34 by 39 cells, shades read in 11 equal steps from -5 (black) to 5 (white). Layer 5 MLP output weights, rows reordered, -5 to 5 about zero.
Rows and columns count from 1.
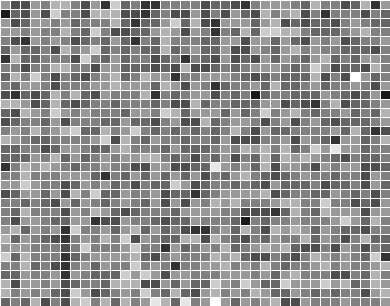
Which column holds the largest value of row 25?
35
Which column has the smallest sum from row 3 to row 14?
22
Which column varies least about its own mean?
5
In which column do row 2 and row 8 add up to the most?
6
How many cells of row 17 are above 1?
6
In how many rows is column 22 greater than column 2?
18
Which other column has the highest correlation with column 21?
15
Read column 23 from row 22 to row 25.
1 1 0 0
